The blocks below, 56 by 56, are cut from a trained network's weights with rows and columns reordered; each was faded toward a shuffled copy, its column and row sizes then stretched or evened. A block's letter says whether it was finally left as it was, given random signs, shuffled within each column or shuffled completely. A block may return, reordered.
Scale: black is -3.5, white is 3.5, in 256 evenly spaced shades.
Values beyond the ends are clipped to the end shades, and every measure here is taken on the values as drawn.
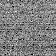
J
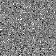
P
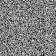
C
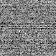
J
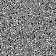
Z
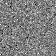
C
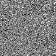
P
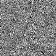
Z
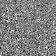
P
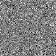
P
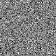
P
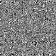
P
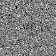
P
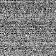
J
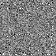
P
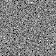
Z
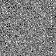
P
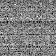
J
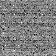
J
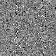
Z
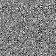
P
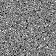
C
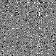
P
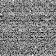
J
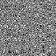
J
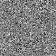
P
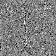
Z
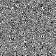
P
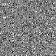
J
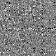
P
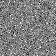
C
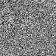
P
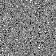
Z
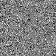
Z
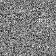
P
